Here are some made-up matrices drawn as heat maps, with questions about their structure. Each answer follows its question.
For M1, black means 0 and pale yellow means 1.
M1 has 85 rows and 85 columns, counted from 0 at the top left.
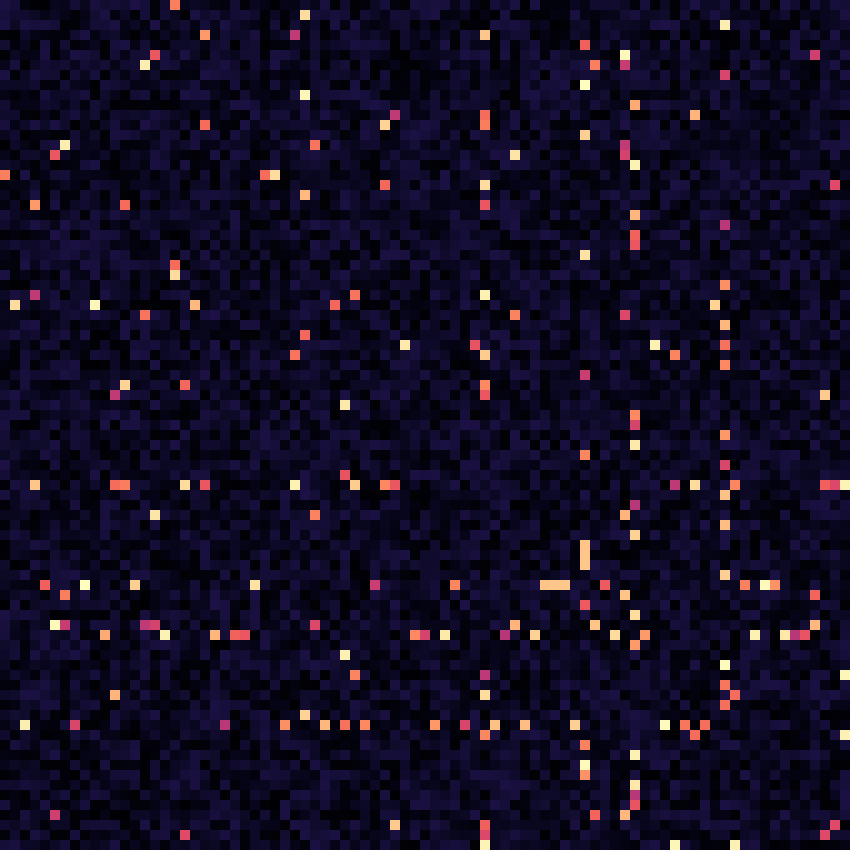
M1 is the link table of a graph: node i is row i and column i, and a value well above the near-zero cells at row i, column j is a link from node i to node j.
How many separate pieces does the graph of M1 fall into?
7
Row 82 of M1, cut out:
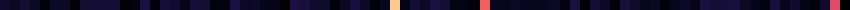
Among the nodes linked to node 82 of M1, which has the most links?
node 48
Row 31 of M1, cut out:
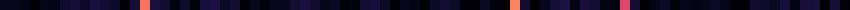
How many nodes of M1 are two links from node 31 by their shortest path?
5
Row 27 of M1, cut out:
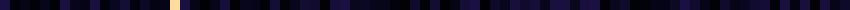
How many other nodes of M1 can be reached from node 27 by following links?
3
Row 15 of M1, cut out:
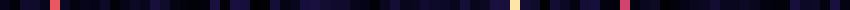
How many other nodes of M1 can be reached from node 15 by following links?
8
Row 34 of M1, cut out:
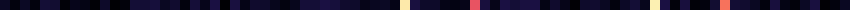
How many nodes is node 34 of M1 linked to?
4
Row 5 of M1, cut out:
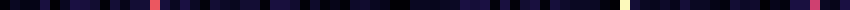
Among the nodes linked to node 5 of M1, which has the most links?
node 62
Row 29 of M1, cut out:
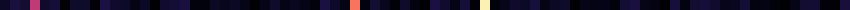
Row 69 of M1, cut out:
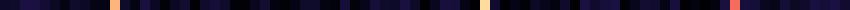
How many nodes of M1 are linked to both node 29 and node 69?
1
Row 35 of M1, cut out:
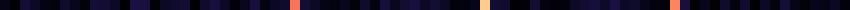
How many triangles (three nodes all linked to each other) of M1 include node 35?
2
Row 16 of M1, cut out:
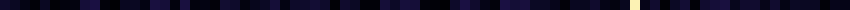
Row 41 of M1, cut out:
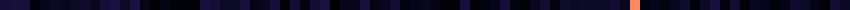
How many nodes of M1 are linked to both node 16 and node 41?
1
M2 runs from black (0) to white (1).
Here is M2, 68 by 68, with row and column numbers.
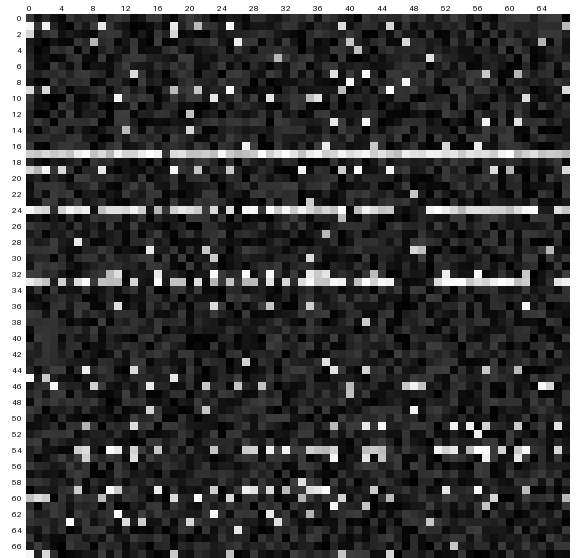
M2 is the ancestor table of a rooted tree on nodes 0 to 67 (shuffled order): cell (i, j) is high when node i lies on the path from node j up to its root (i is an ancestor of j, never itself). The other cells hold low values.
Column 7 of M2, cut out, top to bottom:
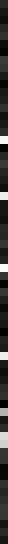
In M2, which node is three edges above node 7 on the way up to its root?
51
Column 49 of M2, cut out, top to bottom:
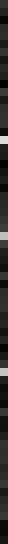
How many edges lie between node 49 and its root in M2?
3
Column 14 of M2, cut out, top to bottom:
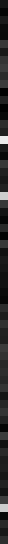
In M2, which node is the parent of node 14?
63
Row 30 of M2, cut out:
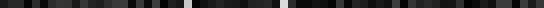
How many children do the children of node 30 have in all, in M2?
1
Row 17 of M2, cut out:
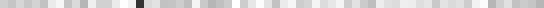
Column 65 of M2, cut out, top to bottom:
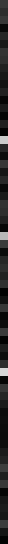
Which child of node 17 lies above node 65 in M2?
46
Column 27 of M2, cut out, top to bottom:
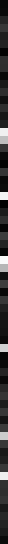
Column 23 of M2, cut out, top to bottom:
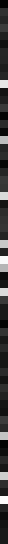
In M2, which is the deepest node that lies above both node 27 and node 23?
32
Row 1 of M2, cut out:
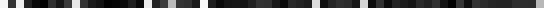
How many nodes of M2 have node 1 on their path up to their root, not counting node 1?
9
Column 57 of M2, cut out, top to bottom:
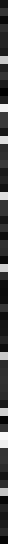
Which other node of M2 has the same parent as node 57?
38
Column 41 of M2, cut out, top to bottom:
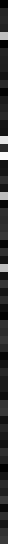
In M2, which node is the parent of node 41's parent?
19
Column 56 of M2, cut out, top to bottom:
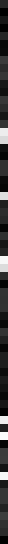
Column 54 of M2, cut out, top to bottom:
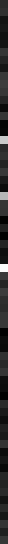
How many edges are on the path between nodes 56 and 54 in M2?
5
